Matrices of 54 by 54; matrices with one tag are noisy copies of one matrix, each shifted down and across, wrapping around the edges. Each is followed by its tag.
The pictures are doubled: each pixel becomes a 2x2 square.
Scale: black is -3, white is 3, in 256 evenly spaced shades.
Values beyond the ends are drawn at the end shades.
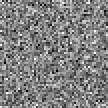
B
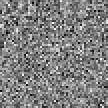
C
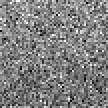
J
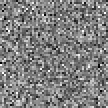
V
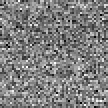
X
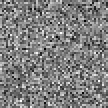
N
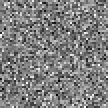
V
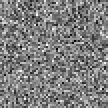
B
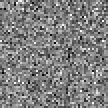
V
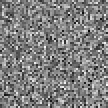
N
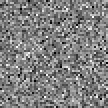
V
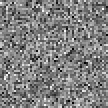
N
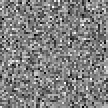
N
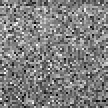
J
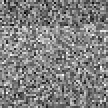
J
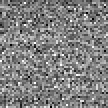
X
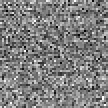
X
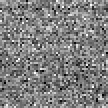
X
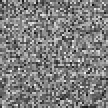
X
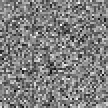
V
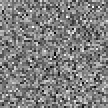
V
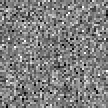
N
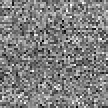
X
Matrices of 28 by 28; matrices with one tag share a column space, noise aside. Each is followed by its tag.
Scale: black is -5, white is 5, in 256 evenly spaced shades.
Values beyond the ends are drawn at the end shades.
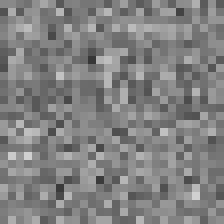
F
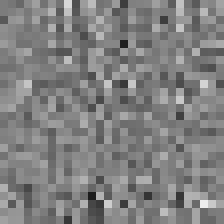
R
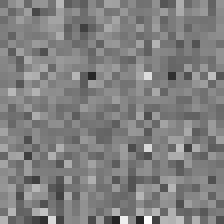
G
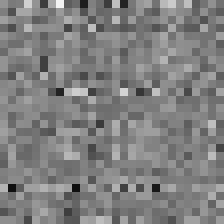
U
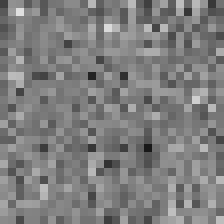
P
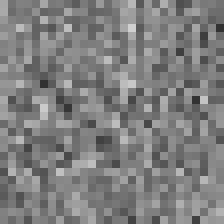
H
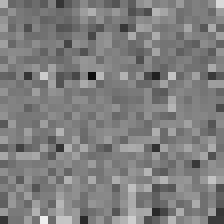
G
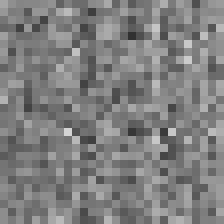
F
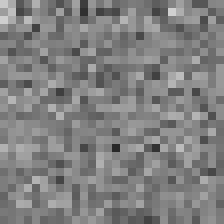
P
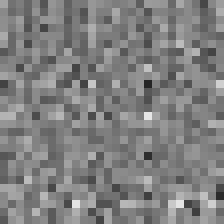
R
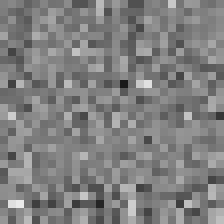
R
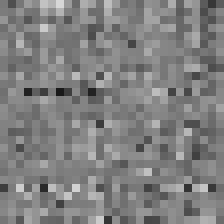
U
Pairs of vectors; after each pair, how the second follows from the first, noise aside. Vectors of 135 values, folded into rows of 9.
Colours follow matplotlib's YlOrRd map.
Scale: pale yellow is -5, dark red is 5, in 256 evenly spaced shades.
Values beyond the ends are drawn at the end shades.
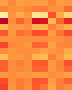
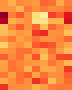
sign-scrambled.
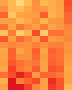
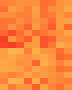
wrapped around, shrunk.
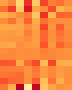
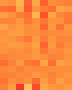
shrunk.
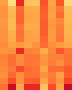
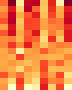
negated, scaled up.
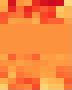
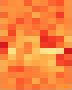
wrapped around, negated.
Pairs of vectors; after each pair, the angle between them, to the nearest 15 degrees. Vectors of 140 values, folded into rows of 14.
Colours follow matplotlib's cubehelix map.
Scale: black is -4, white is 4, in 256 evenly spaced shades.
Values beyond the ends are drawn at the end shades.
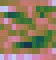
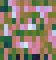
120 degrees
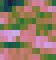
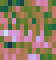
45 degrees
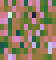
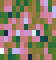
120 degrees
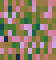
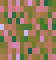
120 degrees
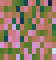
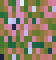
105 degrees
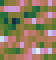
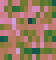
135 degrees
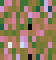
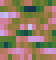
105 degrees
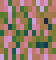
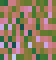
120 degrees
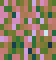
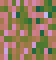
90 degrees
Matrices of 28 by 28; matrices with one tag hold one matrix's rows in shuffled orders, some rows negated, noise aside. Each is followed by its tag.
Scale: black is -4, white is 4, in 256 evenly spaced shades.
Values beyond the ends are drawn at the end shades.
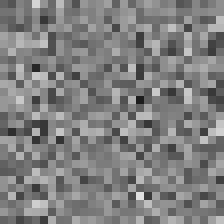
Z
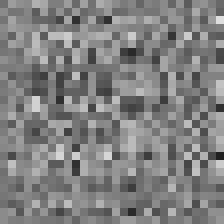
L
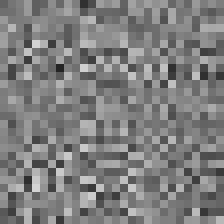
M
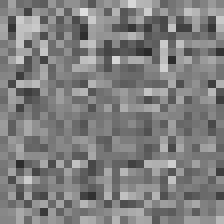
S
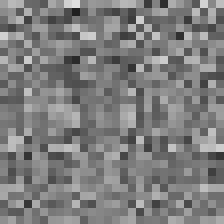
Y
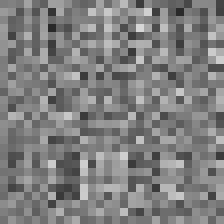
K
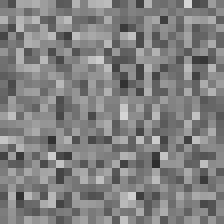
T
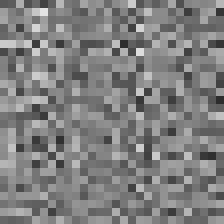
Z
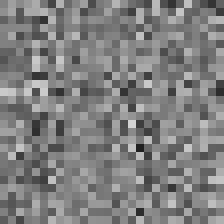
Z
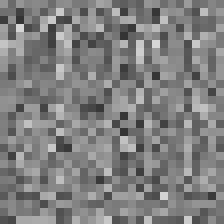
T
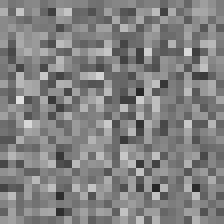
T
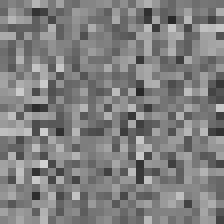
Z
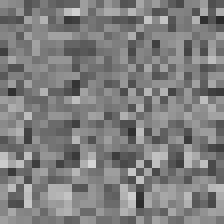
Y
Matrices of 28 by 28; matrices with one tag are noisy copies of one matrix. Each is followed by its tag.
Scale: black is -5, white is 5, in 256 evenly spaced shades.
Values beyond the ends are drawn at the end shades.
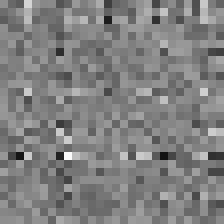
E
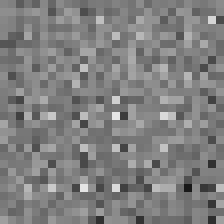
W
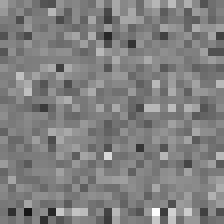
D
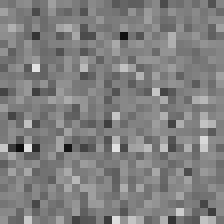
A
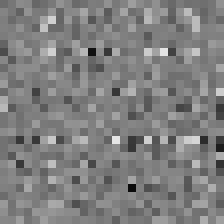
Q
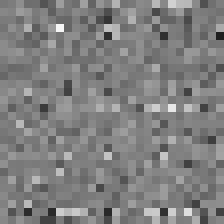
D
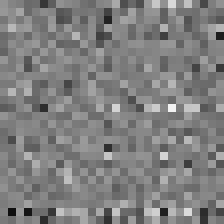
D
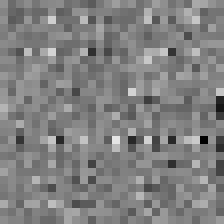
Q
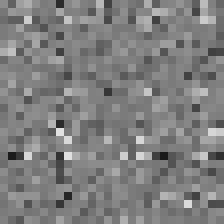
E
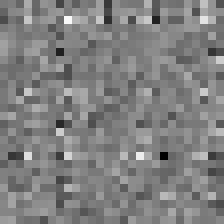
E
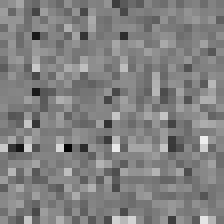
A
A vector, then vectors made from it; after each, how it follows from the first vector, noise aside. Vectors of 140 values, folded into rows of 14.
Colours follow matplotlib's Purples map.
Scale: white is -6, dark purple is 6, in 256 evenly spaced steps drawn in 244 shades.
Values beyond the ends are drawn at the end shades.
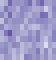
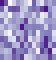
negated, scaled up.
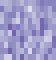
wrapped around, negated.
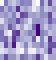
wrapped around, negated, scaled up.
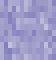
reversed, negated, shrunk.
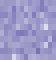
reversed, negated, partly zeroed.
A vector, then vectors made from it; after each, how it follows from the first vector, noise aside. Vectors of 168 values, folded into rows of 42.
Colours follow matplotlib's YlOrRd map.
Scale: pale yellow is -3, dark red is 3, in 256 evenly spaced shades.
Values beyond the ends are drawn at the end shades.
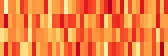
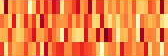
reversed.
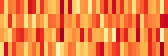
reversed, negated.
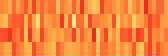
wrapped around, shrunk.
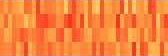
wrapped around, shrunk.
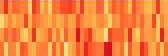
wrapped around, shrunk.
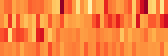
reversed, negated, partly zeroed.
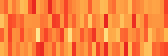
wrapped around, shrunk.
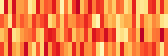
reversed.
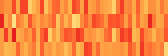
wrapped around, shrunk.
